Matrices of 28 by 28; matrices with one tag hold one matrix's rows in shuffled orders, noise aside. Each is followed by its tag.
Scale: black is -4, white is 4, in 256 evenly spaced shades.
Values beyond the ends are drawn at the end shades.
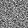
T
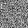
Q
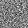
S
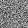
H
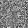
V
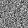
S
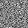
S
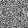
H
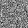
Q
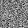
T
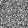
V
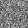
V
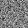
T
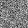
Q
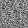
T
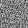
Q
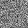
Q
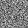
T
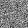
Q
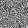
H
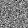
T
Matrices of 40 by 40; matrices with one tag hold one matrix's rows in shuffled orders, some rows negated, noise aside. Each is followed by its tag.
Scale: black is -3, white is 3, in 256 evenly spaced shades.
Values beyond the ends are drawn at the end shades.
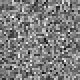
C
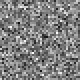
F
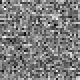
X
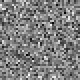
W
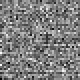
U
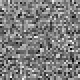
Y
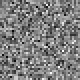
C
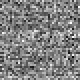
Y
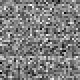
U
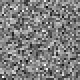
C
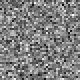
C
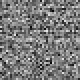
U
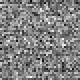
U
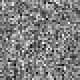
C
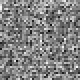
U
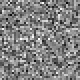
F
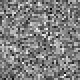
C
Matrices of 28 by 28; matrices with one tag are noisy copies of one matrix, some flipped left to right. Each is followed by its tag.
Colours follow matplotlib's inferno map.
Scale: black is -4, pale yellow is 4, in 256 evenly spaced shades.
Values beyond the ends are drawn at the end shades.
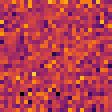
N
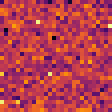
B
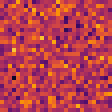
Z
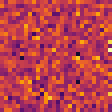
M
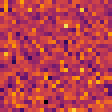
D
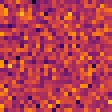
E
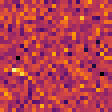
E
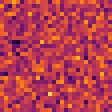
M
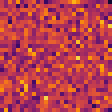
M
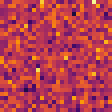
Z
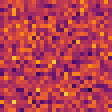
D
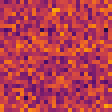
B
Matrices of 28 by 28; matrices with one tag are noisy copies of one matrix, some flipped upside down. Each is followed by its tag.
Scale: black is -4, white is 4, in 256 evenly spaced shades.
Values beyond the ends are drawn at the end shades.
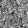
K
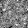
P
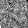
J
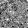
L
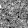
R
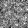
P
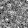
L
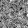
K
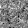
R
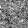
R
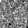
J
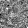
L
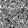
R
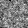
P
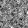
K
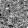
L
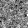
K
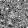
L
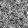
K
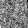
J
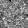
P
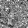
L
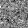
R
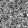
K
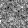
R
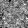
P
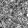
K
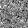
R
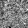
P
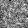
P
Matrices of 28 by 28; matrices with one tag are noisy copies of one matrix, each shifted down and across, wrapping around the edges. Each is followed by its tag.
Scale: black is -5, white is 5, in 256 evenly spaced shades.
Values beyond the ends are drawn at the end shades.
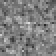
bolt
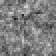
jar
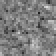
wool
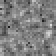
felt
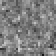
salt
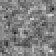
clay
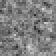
wool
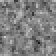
felt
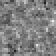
felt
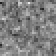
salt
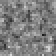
felt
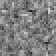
salt
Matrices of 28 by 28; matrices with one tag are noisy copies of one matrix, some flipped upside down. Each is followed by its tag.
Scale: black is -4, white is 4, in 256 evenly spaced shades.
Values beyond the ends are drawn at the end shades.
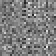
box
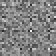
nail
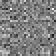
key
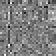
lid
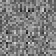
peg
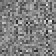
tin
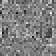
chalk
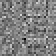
box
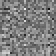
key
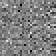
nail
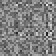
tin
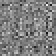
tin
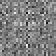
peg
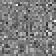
tin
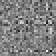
tin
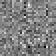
box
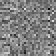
key
